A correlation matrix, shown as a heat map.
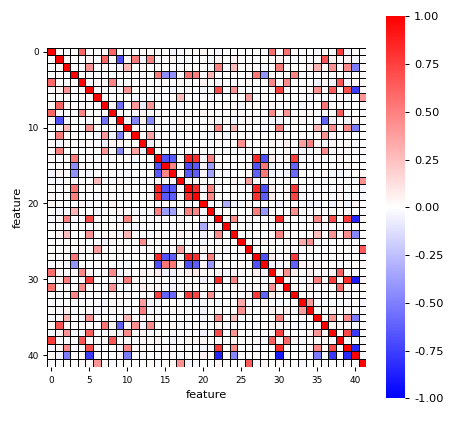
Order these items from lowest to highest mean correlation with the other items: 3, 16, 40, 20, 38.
40, 16, 20, 3, 38
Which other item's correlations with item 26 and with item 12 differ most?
41
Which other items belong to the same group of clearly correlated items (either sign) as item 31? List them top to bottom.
0, 4, 8, 29, 38
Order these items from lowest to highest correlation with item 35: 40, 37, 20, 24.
40, 20, 24, 37
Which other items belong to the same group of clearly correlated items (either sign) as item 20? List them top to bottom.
23
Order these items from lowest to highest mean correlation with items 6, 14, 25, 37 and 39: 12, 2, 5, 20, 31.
20, 31, 12, 2, 5
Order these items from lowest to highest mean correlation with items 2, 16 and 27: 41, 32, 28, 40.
40, 28, 41, 32
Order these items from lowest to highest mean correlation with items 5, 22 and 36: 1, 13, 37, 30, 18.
18, 13, 1, 37, 30
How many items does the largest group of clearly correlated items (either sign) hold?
10
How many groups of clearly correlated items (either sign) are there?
7
